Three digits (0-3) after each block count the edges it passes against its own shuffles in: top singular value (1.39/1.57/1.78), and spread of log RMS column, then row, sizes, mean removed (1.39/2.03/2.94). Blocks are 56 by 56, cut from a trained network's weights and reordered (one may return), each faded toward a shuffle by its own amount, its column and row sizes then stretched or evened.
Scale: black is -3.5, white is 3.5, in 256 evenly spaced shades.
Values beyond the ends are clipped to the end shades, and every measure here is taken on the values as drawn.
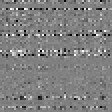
2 1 3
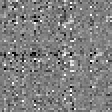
1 2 2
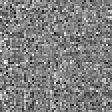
1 1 1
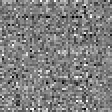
2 2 1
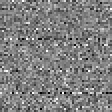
2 0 2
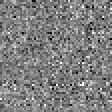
0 1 2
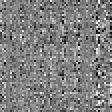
2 3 0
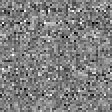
0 0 2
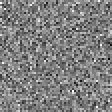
1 0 0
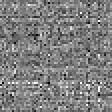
3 2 1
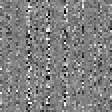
0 3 0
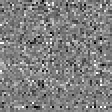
0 1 2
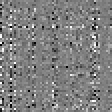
1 3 2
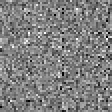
2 1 1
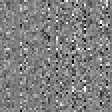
1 3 0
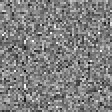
0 0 0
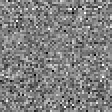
1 0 1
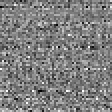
2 0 2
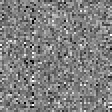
1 2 0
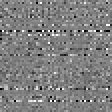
3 1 3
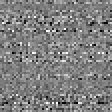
2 0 3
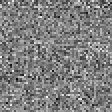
0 0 1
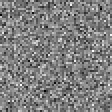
0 0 0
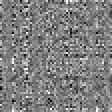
3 3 0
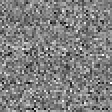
1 0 1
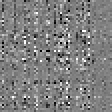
1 3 2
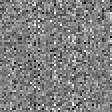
2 2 1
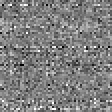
0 1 2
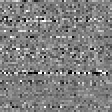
1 0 3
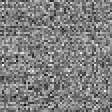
3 1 0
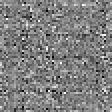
1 2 1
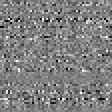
1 0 3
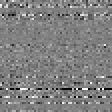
3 0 3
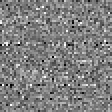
0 0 2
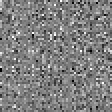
0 3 1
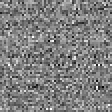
3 0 1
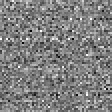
1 0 1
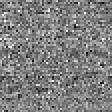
1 1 1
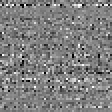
1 1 3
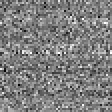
1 0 1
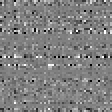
2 2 3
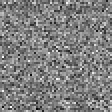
1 0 0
